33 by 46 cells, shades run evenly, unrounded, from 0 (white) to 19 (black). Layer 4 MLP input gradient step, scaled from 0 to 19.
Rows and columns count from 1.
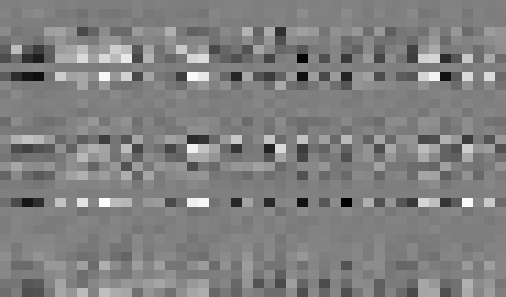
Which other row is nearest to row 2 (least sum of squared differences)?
8
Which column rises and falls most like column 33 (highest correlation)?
23
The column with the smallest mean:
10
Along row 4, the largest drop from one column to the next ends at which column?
27
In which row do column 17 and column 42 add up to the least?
6
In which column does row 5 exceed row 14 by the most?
26
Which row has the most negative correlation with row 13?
18
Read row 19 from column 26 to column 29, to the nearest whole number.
11 10 9 9
